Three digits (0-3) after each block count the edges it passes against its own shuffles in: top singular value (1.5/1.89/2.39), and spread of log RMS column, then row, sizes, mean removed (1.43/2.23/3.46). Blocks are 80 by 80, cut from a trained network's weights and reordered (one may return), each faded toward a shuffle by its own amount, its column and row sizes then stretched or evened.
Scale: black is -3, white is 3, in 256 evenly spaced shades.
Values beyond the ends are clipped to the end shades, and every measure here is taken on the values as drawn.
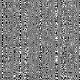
2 3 1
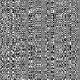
3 3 1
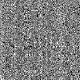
1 1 1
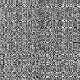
3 0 2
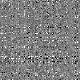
1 2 2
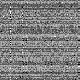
3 1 0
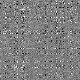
0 2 2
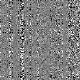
1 3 1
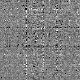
1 2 1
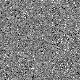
0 1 0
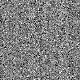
0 1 0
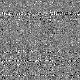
1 1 2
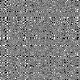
3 2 2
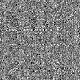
1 0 1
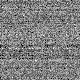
1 0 1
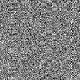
2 1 0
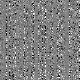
0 3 1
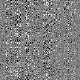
1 3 1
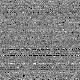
2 0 2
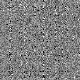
0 2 1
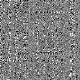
1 2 1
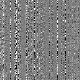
2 3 0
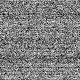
1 0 0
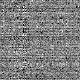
2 2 0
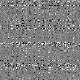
1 2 3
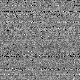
1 1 2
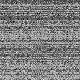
3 0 0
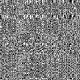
2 1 1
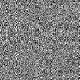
2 1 0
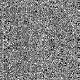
1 1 0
